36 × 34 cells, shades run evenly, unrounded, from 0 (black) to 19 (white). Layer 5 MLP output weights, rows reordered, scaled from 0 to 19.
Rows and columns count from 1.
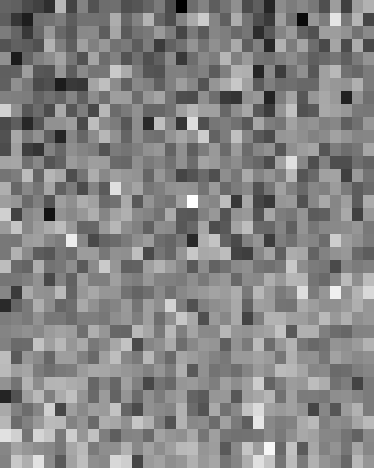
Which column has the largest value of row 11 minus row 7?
19
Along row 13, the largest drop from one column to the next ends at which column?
28
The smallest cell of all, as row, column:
1, 17
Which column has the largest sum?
27
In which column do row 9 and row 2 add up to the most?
31
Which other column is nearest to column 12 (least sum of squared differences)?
8
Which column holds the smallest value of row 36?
13
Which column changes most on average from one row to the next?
18
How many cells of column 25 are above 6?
27
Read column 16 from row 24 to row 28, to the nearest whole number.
16 11 14 13 8
